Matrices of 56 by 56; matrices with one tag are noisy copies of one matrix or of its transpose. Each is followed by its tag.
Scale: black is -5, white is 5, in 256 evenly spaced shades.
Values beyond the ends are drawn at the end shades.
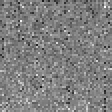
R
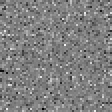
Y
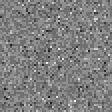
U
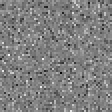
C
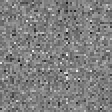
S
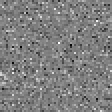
C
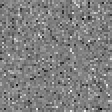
C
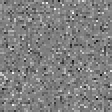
C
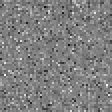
C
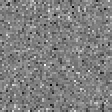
Y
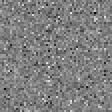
U
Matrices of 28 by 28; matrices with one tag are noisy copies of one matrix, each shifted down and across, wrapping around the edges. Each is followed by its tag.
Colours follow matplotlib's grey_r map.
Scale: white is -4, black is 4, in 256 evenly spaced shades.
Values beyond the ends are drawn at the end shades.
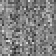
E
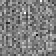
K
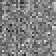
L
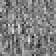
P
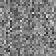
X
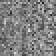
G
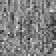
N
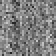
E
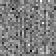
K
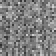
E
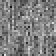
N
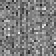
K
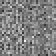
X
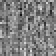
P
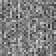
K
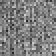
K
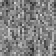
N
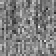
N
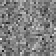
E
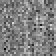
E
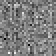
L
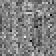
E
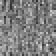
P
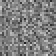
G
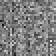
L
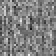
P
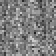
E
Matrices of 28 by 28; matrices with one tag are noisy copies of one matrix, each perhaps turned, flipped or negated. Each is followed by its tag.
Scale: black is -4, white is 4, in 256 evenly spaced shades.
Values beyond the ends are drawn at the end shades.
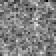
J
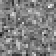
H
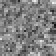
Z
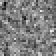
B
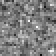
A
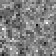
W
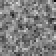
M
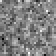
M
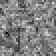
W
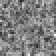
H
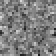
H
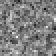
M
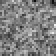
Z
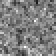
J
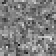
W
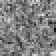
Z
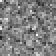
M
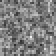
B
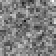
Z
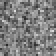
B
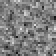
M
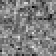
W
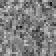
A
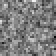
H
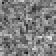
W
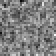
H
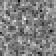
B
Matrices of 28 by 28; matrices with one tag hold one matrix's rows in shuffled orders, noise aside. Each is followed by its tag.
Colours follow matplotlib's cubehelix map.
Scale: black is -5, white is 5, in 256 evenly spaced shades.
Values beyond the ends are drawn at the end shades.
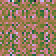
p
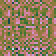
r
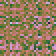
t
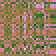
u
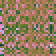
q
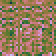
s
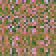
p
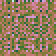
r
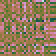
u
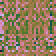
q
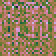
r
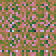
p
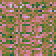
s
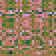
s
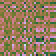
u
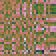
u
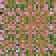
q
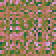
t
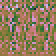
p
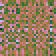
q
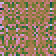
q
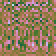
r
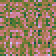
t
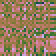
u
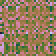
q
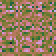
s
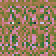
p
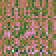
r
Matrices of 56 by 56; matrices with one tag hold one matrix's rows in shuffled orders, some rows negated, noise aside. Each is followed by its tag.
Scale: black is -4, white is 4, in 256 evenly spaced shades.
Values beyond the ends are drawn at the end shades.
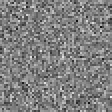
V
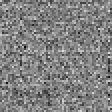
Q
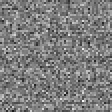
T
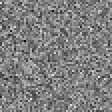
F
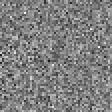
F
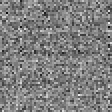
Q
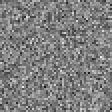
V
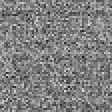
T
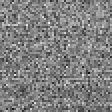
T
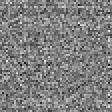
Q
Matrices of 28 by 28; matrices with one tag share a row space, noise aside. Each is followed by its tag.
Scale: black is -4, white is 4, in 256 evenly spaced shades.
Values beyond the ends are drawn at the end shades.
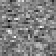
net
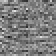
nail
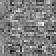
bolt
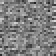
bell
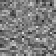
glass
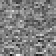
bolt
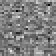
bolt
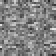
bell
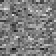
glass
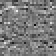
nail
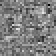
bolt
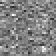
glass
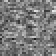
bell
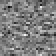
net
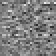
net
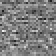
nail
